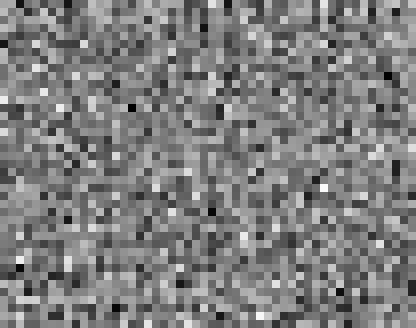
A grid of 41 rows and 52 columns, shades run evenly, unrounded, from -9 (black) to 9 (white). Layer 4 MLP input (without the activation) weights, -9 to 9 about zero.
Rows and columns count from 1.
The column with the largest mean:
31
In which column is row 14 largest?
8
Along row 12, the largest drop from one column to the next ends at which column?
28
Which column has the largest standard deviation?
3
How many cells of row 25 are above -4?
46
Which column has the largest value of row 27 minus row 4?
22
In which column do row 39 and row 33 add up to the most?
9
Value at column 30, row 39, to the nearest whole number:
1
